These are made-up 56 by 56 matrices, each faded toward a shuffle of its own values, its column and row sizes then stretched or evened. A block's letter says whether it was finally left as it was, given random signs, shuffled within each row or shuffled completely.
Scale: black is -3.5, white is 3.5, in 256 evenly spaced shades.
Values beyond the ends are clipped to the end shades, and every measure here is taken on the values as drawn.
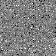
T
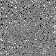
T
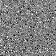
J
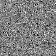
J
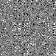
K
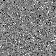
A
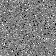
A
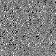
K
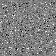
J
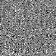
K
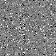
T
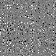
K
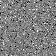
A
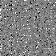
T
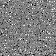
J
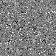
J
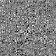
K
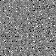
T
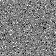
A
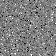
A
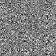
K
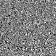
J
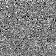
J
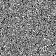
A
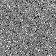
A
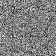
J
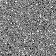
A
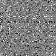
K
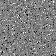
A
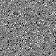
K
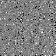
K
